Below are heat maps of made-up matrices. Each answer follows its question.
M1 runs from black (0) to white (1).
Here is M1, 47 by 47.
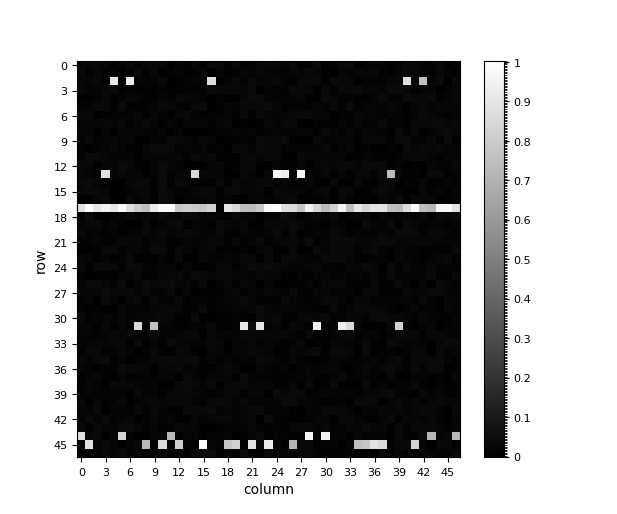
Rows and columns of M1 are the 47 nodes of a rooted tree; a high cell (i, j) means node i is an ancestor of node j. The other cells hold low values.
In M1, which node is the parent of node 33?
31
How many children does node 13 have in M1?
6
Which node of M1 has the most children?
45
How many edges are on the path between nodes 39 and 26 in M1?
4
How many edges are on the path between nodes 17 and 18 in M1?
2
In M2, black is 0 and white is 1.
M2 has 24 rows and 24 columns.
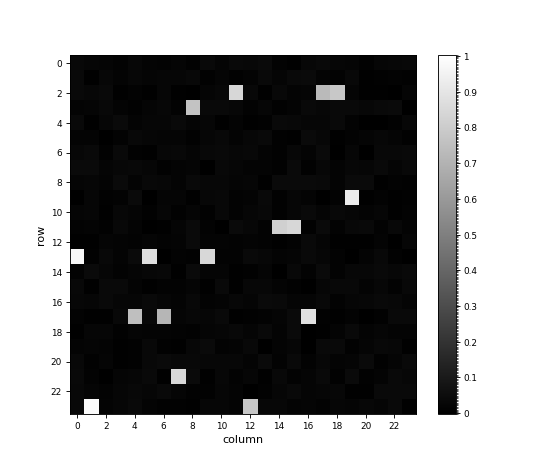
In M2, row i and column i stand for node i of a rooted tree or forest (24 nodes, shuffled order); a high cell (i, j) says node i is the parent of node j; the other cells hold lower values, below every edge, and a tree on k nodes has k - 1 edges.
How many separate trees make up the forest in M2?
8
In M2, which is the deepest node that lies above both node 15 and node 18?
2
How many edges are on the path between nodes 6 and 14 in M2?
4
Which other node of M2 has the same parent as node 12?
1
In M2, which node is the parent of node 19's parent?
13
